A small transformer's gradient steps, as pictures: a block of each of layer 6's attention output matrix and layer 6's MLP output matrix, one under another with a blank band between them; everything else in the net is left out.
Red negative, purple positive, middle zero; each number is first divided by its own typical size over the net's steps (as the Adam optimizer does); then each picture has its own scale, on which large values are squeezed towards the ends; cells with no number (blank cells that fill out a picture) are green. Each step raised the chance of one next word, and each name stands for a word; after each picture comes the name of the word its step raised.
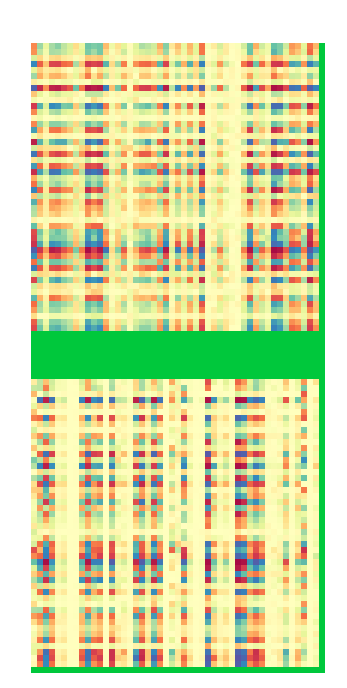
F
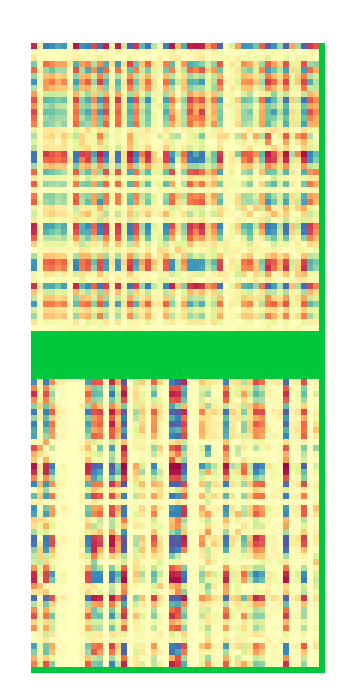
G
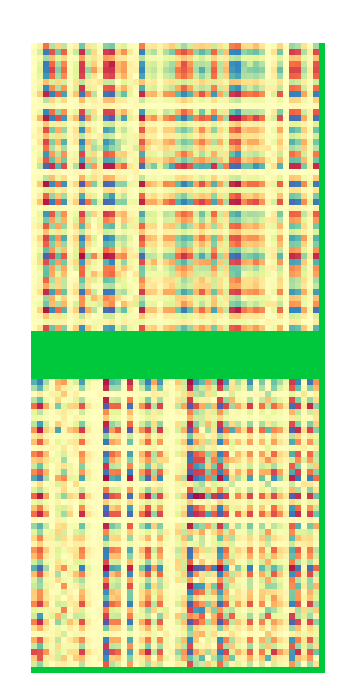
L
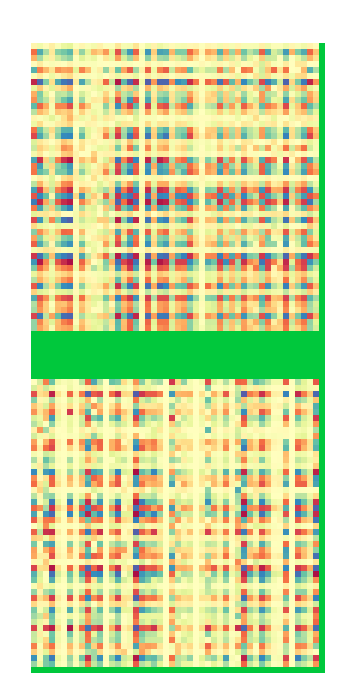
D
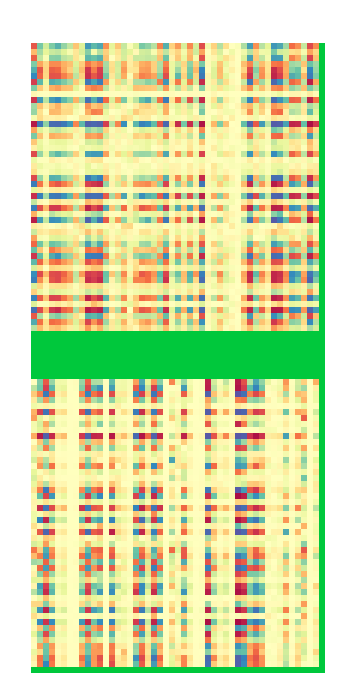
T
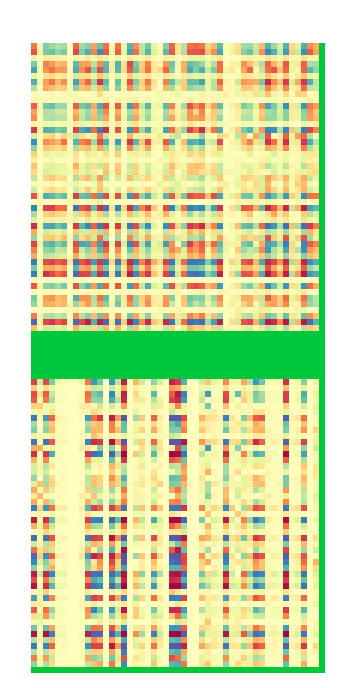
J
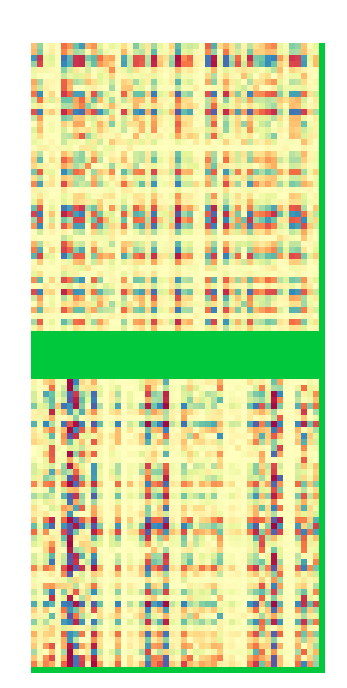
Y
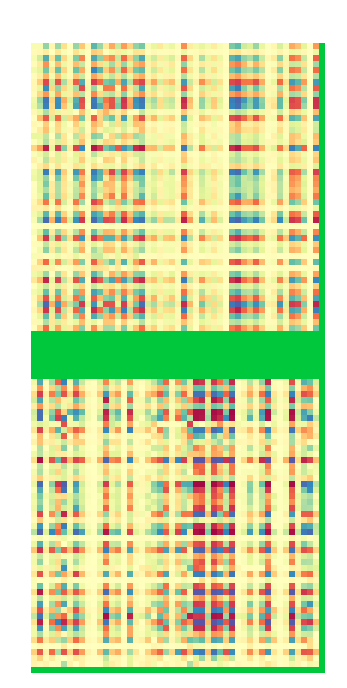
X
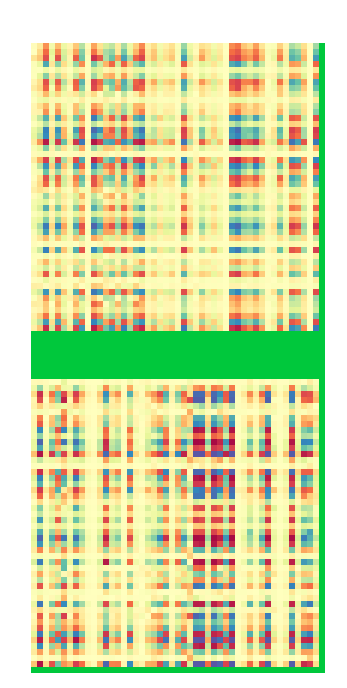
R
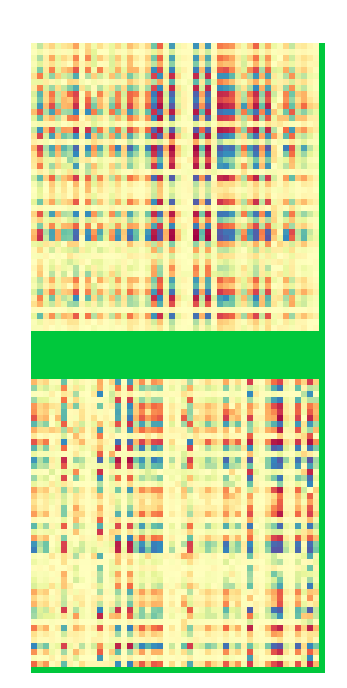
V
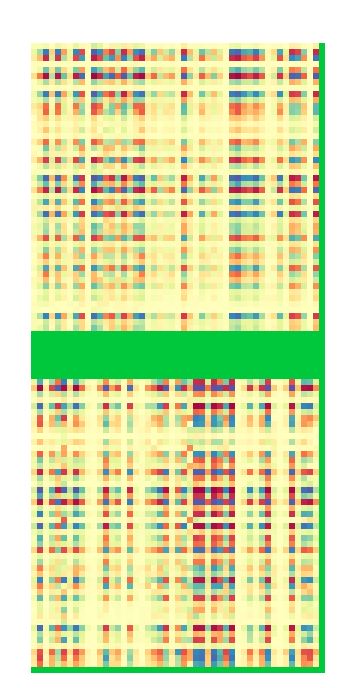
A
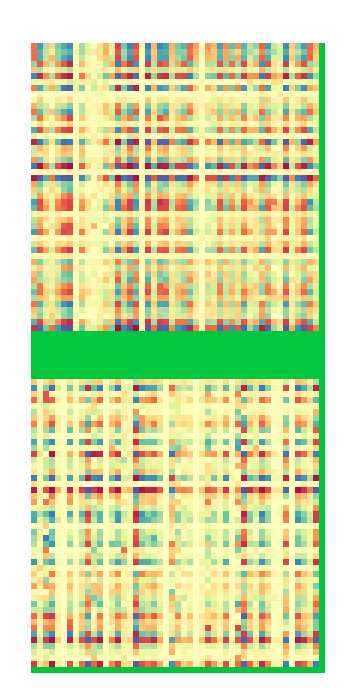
R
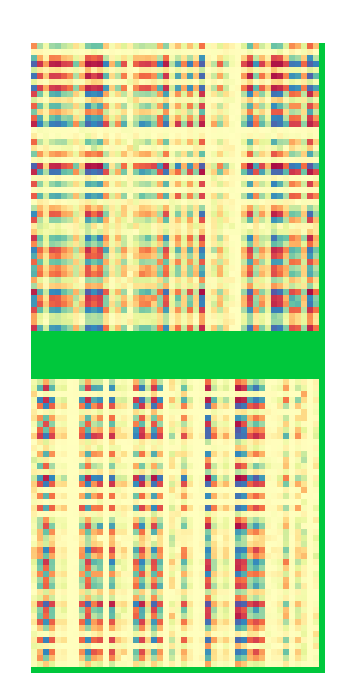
L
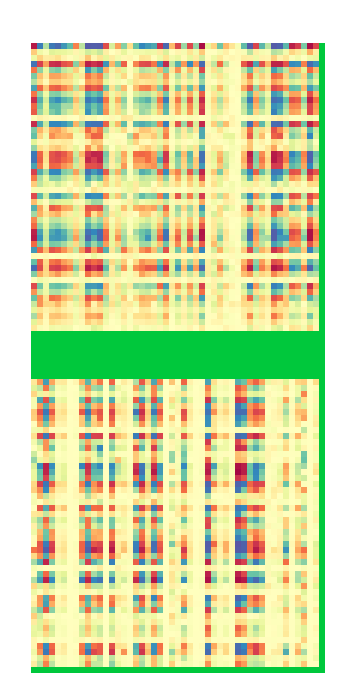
G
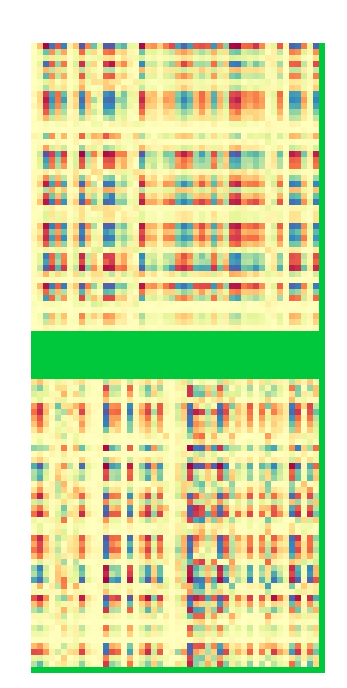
G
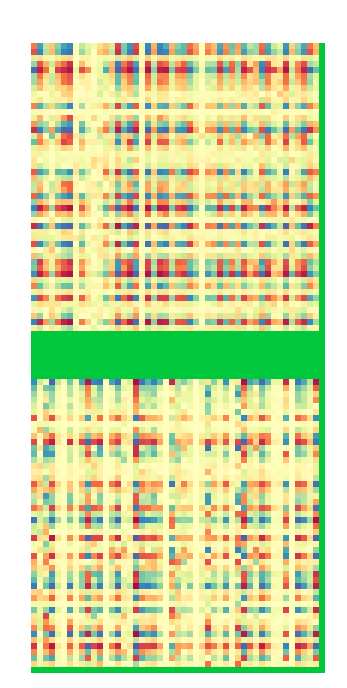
J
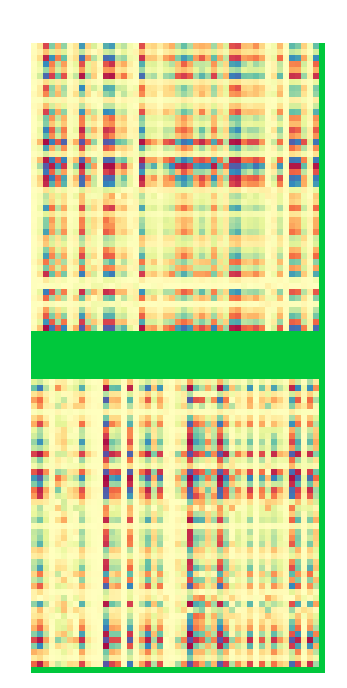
R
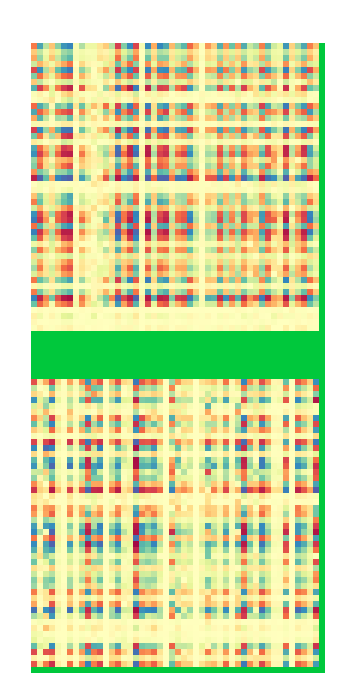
V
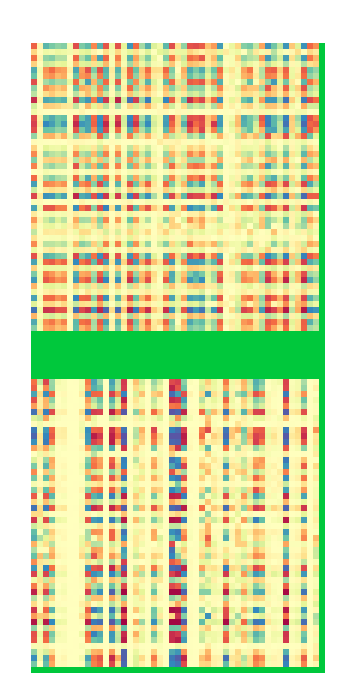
T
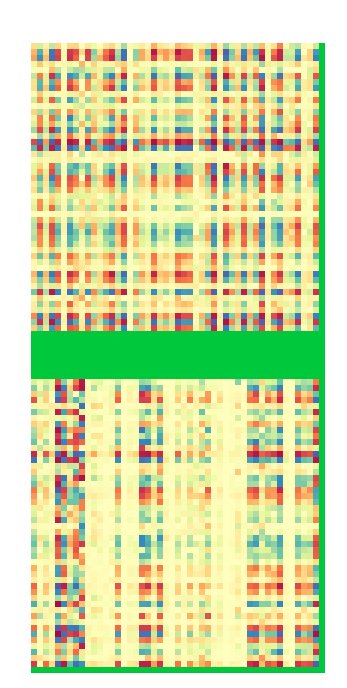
R
